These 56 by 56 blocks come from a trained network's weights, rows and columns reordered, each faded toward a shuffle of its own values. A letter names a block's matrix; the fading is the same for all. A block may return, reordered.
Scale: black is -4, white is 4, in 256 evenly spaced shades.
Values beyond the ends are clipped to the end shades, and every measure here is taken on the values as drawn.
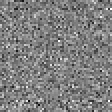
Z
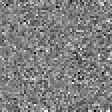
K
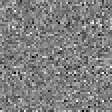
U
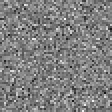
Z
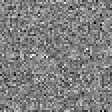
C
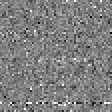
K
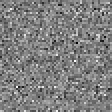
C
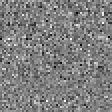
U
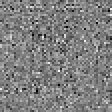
U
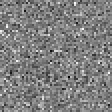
C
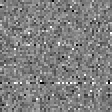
K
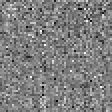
K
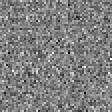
Z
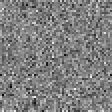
Z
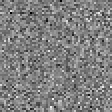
Z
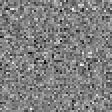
U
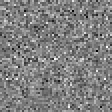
C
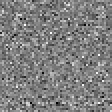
U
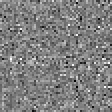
U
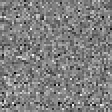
U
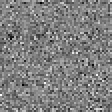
C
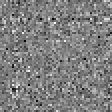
K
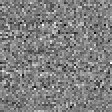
C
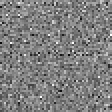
U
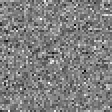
C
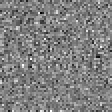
C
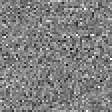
C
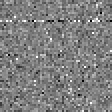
K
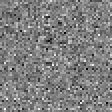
U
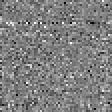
K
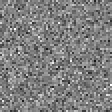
C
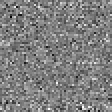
C
